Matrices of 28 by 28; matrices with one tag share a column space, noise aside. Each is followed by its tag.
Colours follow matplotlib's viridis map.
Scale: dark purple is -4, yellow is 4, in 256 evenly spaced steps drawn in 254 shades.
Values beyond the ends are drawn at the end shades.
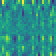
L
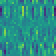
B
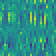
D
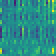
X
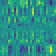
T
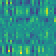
T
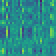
X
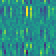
B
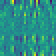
L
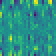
L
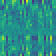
L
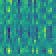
X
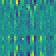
L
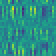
B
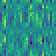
D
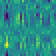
D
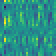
D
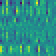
T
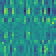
T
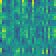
X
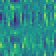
D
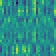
T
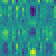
B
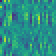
D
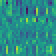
T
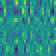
T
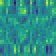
T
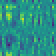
D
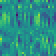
D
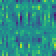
D
